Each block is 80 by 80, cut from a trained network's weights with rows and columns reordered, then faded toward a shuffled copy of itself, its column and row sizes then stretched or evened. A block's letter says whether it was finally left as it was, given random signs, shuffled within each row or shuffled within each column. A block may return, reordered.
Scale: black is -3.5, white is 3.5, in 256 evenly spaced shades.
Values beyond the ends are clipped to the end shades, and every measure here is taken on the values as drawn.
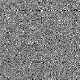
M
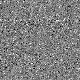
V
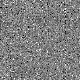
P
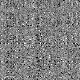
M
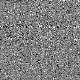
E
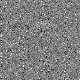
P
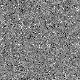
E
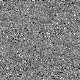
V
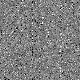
P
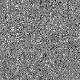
M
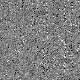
P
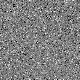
V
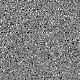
V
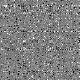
M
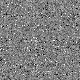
V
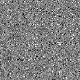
M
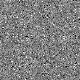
E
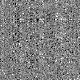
M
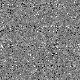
E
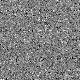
V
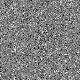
P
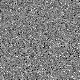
V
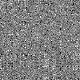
M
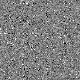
E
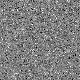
V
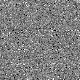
V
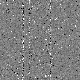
P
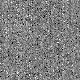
P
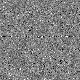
V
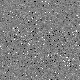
V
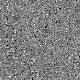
P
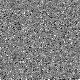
V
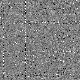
E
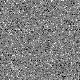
V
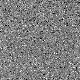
V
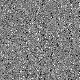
P
